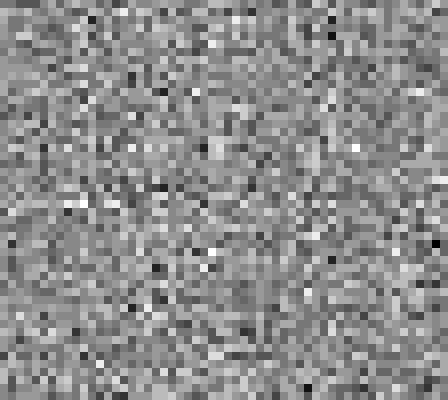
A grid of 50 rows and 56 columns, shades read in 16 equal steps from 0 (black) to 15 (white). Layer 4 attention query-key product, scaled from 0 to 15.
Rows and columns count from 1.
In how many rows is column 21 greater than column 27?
15
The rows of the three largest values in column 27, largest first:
32, 6, 45
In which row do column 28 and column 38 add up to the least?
31
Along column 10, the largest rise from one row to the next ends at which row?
17
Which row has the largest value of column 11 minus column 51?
26
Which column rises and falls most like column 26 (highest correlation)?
13
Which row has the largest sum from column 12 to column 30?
29
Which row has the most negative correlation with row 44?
2
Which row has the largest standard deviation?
19
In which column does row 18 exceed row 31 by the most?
55
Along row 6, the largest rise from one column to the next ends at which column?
27
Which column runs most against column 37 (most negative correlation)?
39
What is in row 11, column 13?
7
